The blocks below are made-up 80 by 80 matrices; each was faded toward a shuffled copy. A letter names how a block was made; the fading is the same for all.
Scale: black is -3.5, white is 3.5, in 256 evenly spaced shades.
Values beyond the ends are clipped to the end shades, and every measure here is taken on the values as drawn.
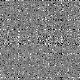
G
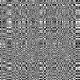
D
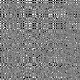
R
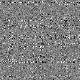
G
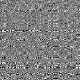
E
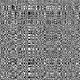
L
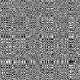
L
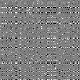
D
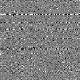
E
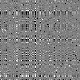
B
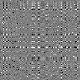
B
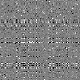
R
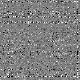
G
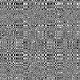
D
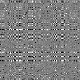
D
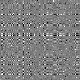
D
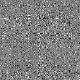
G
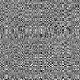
L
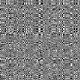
L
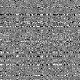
E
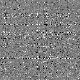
G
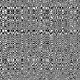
L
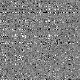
G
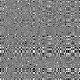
B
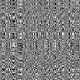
L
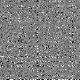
G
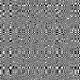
D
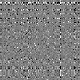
R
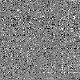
G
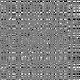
D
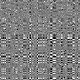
D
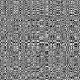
L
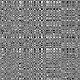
D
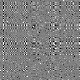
B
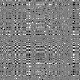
B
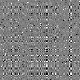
B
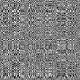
L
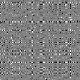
R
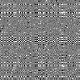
D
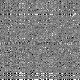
E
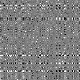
R
